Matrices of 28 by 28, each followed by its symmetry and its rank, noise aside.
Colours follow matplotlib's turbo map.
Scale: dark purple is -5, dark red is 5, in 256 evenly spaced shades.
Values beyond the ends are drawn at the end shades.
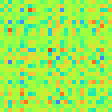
symmetric, rank three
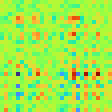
no symmetry, rank three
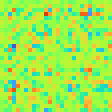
antisymmetric, rank six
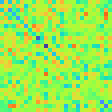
symmetric, rank six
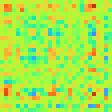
symmetric, rank three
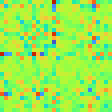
symmetric, rank four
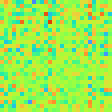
no symmetry, rank six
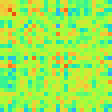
symmetric, rank four
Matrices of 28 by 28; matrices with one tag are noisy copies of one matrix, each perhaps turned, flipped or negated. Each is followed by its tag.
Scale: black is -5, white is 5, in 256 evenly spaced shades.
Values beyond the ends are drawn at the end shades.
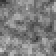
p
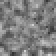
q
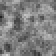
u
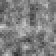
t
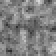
t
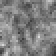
p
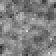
p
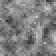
u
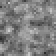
t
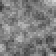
p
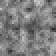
t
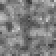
t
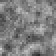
u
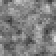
u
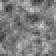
u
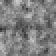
t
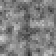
t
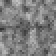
t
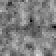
t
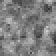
u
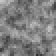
p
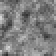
u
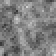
p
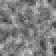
q
